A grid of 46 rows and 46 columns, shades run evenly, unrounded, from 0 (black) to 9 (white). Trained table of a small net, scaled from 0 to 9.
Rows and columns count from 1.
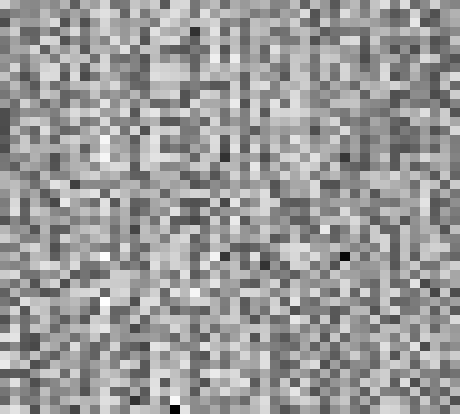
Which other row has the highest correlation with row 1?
27
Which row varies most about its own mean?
29
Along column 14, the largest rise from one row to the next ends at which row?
46
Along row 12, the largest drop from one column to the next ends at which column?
25
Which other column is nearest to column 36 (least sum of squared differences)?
33
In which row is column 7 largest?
23
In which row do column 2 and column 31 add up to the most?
43
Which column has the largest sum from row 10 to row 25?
24
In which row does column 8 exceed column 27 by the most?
30
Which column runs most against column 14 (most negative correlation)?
8
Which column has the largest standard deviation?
18
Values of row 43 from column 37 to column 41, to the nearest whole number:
7 6 7 3 8
